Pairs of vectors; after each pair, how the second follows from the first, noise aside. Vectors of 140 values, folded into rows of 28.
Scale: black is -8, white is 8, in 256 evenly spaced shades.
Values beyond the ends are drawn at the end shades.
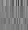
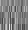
reversed, negated, scaled up.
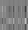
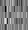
wrapped around, scaled up.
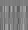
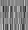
negated, scaled up.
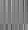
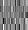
wrapped around, scaled up.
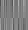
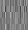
wrapped around.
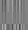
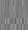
wrapped around, shrunk.
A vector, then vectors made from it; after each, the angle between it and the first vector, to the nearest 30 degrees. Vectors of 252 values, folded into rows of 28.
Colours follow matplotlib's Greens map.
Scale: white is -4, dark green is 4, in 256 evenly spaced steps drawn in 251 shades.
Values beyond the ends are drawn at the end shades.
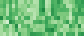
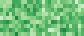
120 degrees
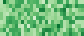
90 degrees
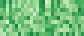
30 degrees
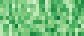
30 degrees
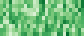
60 degrees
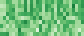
90 degrees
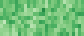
60 degrees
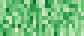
120 degrees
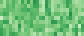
150 degrees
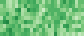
120 degrees
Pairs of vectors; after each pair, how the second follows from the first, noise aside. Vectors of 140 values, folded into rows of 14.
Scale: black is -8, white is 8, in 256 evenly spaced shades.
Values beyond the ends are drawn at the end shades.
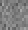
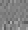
wrapped around, negated, partly zeroed.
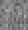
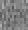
shuffled.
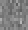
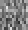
reversed, scaled up.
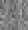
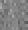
negated, partly zeroed.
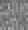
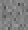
wrapped around, negated, partly zeroed.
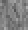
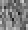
reversed, scaled up.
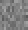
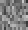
negated, scaled up.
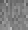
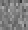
wrapped around, negated.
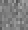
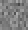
wrapped around, negated.
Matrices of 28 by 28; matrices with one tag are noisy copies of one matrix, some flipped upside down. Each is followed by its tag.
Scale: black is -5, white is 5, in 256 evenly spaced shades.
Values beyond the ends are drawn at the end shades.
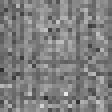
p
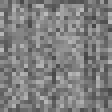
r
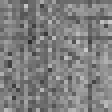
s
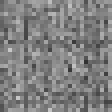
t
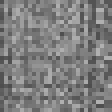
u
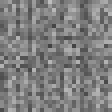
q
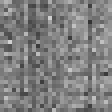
s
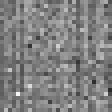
p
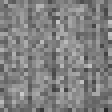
r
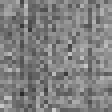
s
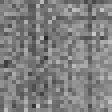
s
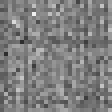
t
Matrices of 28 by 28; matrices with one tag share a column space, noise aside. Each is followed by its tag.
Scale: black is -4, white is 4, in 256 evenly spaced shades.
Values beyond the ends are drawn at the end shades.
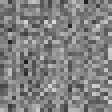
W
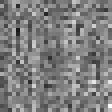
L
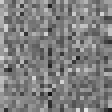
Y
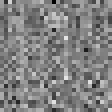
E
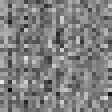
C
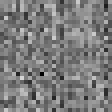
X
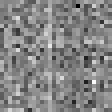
C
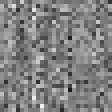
L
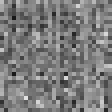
X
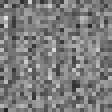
E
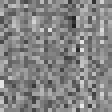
E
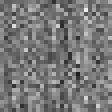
L
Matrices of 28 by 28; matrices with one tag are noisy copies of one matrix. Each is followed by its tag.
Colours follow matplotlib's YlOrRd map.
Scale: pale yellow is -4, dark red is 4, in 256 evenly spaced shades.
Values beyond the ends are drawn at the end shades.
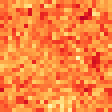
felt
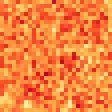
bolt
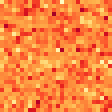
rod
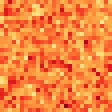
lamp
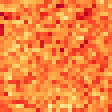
felt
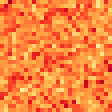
lamp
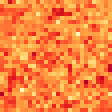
lamp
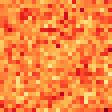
rod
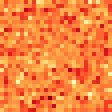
rod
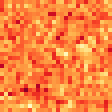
bolt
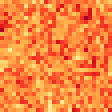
felt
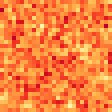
bolt
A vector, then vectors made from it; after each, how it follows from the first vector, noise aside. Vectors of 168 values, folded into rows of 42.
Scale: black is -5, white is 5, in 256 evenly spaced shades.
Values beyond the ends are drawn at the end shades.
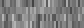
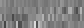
reversed, partly zeroed.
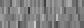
reversed, partly zeroed.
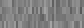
reversed, negated, shrunk.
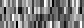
reversed, negated, scaled up.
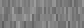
wrapped around, shrunk.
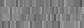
wrapped around, shrunk.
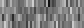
negated.
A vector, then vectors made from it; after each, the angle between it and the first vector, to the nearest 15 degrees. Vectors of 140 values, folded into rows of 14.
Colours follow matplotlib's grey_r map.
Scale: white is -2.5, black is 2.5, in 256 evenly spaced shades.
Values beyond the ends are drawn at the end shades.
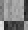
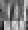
135 degrees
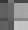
105 degrees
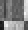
165 degrees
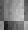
45 degrees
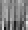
60 degrees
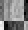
15 degrees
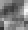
135 degrees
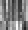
120 degrees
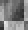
150 degrees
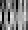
105 degrees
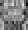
45 degrees
